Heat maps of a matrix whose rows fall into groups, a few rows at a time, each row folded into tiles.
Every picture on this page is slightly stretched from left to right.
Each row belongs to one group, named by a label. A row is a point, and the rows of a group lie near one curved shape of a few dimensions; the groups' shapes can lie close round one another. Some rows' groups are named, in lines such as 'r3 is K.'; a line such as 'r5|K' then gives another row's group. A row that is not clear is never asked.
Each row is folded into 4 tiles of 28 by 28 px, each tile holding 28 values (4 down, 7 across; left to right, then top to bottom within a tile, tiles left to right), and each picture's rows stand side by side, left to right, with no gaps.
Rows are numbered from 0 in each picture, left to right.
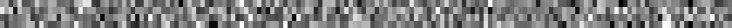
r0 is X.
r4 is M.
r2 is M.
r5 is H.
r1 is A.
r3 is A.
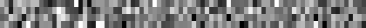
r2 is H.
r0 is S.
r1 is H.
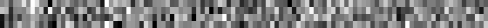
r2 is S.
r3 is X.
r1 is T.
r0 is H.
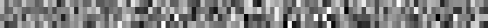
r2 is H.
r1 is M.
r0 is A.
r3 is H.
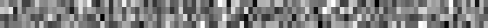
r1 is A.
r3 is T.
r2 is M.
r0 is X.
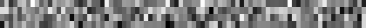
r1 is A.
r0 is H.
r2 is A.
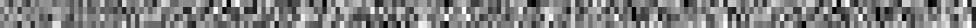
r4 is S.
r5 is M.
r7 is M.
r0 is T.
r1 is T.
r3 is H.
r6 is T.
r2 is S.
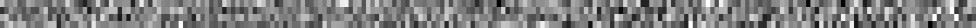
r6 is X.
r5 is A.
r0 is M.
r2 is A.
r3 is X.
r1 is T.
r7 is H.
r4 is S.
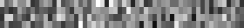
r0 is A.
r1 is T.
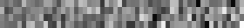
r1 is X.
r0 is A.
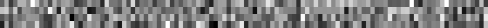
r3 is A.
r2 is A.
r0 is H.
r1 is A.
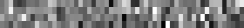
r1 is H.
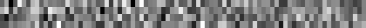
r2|X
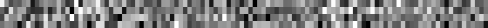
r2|M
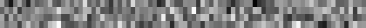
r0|T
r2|S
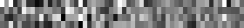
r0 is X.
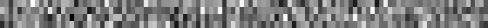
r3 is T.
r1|A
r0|H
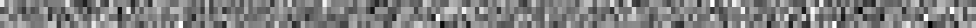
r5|T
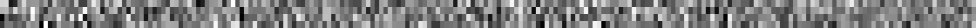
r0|H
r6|A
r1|M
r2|X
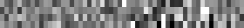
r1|X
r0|T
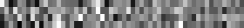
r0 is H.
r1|T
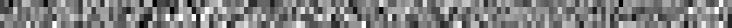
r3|A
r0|S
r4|A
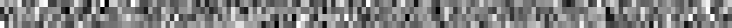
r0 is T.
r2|T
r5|H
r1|M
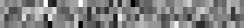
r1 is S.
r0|A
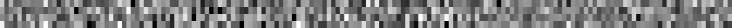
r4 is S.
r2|T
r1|T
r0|A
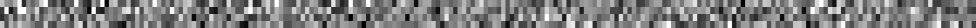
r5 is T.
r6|M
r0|T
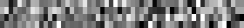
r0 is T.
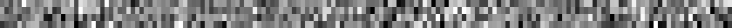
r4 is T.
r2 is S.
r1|T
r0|A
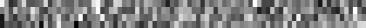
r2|M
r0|H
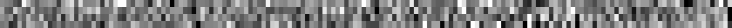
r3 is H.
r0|A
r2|A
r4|X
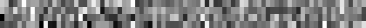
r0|H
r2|A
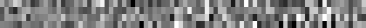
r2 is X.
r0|A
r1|T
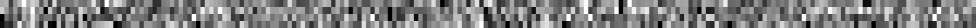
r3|M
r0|H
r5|T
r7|H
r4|H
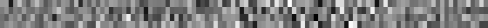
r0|S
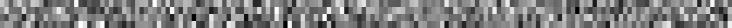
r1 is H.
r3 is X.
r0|S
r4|T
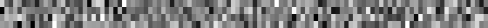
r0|T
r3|M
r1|M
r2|H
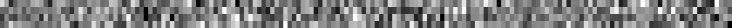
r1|M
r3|A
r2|M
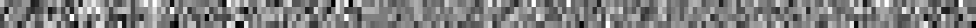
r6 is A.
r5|X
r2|T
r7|H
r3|X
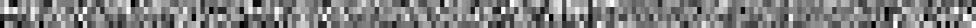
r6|A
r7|X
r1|T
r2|H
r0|H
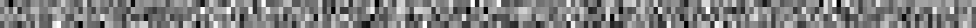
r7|A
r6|T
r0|T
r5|H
